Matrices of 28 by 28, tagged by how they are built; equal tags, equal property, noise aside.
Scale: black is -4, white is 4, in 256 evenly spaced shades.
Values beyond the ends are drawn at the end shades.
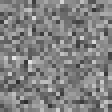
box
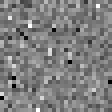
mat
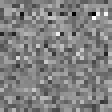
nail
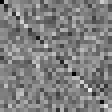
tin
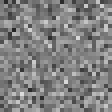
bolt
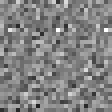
bolt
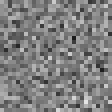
box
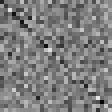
tin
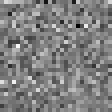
nail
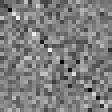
tin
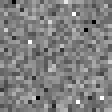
mat
